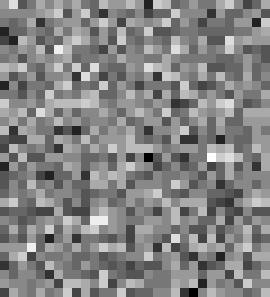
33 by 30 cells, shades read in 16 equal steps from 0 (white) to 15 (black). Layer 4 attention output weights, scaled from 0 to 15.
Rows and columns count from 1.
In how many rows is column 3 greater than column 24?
16
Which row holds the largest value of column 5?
3
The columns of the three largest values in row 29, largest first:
25, 22, 4
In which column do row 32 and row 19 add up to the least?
15
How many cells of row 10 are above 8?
12
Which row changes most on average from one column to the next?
27
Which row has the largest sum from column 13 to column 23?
18
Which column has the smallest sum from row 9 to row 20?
26
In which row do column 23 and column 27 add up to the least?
28
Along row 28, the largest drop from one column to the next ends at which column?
19
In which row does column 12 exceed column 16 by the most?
2
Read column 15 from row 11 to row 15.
4 6 6 9 5
